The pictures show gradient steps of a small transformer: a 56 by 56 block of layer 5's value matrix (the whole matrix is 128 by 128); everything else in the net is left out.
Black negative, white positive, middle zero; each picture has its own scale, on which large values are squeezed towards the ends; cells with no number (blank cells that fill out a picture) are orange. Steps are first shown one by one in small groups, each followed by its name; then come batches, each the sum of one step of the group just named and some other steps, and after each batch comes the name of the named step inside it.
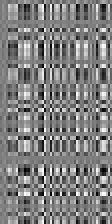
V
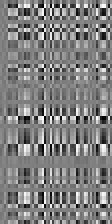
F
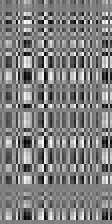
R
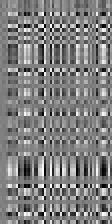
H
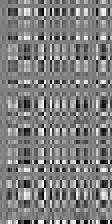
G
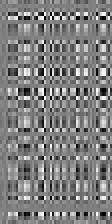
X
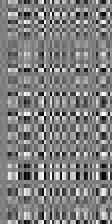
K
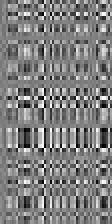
X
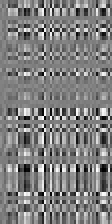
F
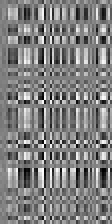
X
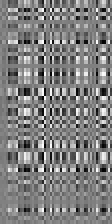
X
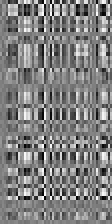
R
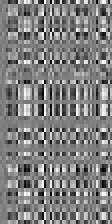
F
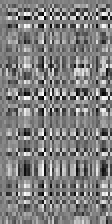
X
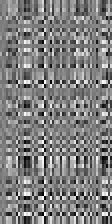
H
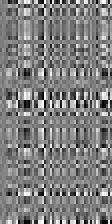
G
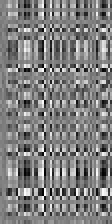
K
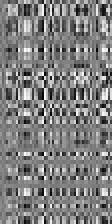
F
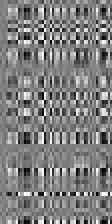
F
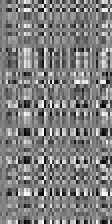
G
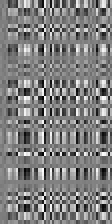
F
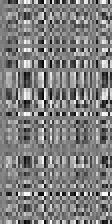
G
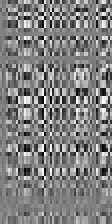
X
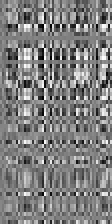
X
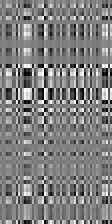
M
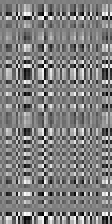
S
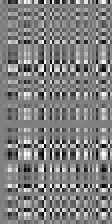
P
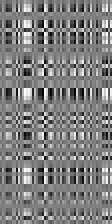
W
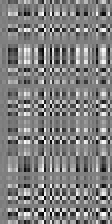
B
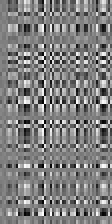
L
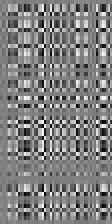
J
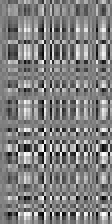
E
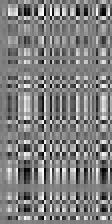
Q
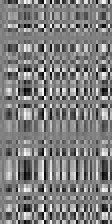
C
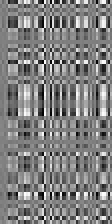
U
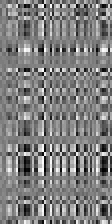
Q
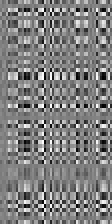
J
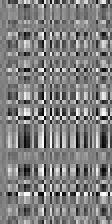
U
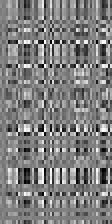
M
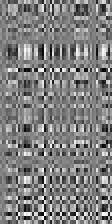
S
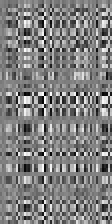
S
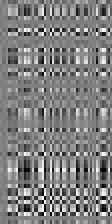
B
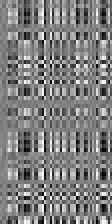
Q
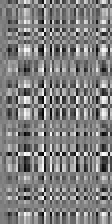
E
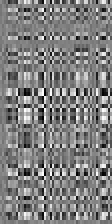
C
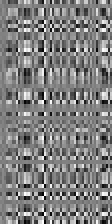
B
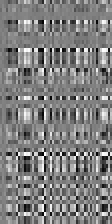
B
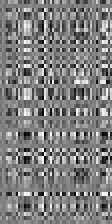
W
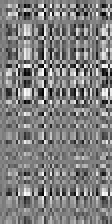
M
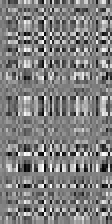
S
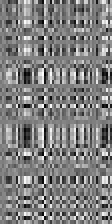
W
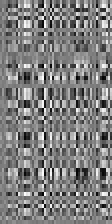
W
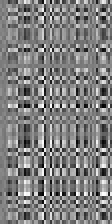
L
